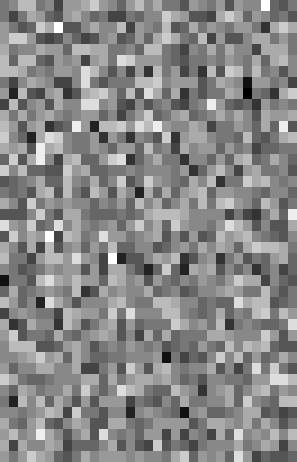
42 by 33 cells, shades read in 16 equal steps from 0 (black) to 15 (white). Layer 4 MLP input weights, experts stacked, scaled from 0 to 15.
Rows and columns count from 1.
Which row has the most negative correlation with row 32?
3
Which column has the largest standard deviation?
7
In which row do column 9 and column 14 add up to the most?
12
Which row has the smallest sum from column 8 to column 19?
41
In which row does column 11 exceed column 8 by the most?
9
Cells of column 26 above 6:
32
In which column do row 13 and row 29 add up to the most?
19
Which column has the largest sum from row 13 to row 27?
6
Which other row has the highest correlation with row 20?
30
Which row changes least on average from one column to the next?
35
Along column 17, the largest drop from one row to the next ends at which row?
10
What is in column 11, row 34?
4
